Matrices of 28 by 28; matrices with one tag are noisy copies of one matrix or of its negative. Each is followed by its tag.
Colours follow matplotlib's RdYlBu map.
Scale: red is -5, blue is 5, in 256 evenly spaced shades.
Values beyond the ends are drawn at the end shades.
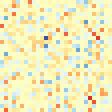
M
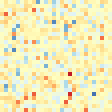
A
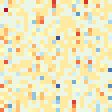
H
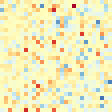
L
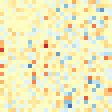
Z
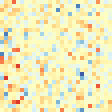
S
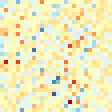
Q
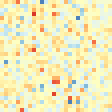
Q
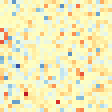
S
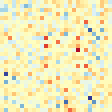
M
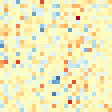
Q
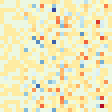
L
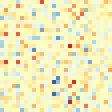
Q
